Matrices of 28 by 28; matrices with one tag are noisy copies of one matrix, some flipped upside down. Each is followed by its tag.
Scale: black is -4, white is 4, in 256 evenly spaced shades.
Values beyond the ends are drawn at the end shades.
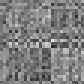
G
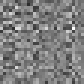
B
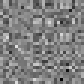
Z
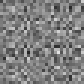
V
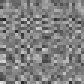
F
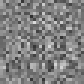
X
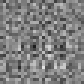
X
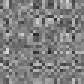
Z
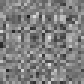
X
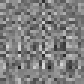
X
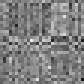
G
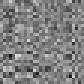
B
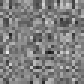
Z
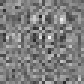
X
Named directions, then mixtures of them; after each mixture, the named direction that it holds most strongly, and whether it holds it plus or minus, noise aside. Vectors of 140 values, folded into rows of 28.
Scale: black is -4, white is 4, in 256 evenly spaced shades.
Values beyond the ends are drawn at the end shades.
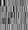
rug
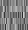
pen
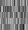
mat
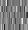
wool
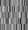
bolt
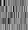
rug, plus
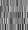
pen, plus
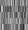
mat, plus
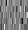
wool, minus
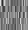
bolt, minus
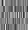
pen, minus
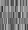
mat, minus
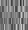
bolt, minus
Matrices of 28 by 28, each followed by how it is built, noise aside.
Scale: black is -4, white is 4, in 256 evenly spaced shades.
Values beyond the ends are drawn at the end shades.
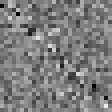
banded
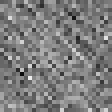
Toeplitz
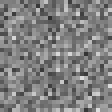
repeating rows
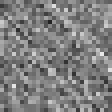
Toeplitz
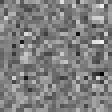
low rank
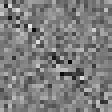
banded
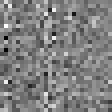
uneven columns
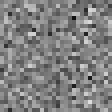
uneven columns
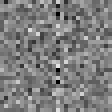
uneven columns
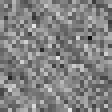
Toeplitz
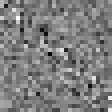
banded
